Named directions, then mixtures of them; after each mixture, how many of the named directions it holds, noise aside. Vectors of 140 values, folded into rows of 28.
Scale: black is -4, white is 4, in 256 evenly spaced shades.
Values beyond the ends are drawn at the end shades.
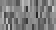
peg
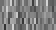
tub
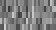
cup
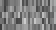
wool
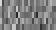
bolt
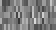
three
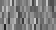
one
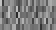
one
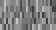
three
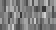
four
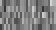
four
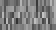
two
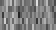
four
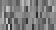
one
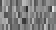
four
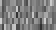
two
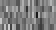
three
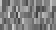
two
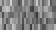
four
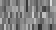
four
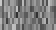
two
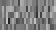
three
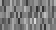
three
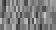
four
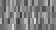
four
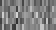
two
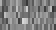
three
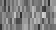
two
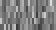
four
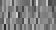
three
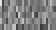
one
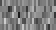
three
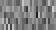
one
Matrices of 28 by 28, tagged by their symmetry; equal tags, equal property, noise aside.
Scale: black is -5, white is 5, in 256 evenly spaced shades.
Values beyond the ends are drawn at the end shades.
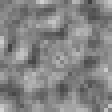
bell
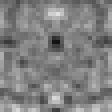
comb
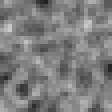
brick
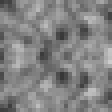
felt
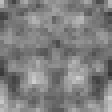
comb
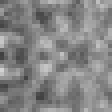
felt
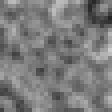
brick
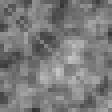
bell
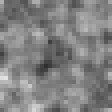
brick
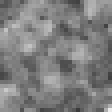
bell
